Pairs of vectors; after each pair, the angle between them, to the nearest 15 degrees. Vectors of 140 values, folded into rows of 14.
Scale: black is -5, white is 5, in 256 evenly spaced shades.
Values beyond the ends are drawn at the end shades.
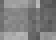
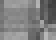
30 degrees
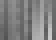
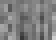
105 degrees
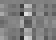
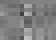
30 degrees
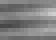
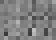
105 degrees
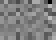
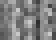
120 degrees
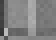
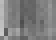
150 degrees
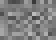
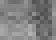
60 degrees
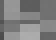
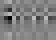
90 degrees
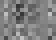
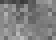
45 degrees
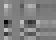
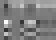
150 degrees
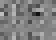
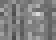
150 degrees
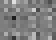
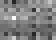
150 degrees
